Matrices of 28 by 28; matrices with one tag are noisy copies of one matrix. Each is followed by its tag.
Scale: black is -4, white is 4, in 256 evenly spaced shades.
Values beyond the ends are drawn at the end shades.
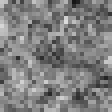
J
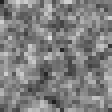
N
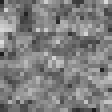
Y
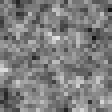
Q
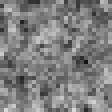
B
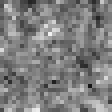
B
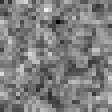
N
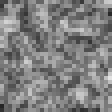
Y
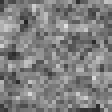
Y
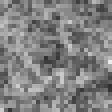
J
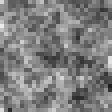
J
